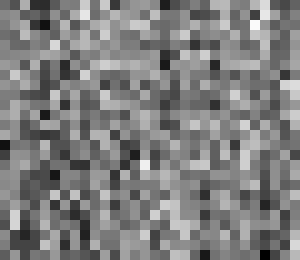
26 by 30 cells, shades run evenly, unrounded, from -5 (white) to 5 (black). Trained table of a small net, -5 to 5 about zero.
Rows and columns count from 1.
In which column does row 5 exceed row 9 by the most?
29
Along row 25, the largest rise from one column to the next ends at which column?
7
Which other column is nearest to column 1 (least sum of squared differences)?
10
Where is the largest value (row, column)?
26, 27
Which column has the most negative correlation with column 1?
5
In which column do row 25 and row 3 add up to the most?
4
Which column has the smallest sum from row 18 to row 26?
18
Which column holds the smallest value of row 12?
30
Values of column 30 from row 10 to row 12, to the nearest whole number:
-3 -1 -3
